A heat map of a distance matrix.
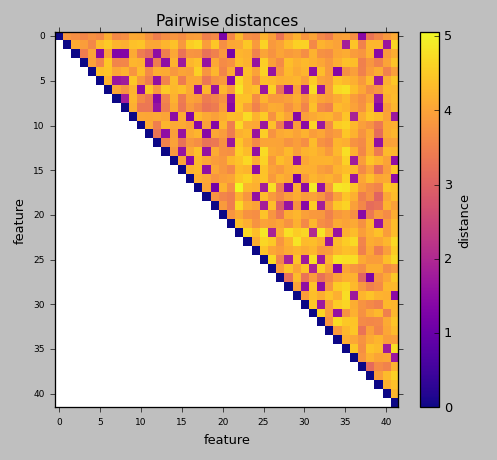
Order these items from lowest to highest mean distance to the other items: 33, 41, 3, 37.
37, 3, 33, 41
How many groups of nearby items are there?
9
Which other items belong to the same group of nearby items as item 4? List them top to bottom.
22, 26, 31, 34
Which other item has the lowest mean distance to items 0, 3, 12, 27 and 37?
20
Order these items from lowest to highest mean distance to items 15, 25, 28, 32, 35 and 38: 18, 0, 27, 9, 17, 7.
17, 27, 18, 0, 7, 9
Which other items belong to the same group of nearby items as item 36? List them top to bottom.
9, 14, 16, 29, 41
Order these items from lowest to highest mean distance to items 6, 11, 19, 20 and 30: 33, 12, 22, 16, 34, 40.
12, 33, 16, 40, 34, 22
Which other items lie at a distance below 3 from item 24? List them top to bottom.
3, 11, 13, 15, 18
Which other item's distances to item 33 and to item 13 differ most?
23
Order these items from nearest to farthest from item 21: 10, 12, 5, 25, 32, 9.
5, 12, 10, 32, 25, 9
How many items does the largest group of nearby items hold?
8
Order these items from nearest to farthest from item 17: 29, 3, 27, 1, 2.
27, 2, 29, 3, 1
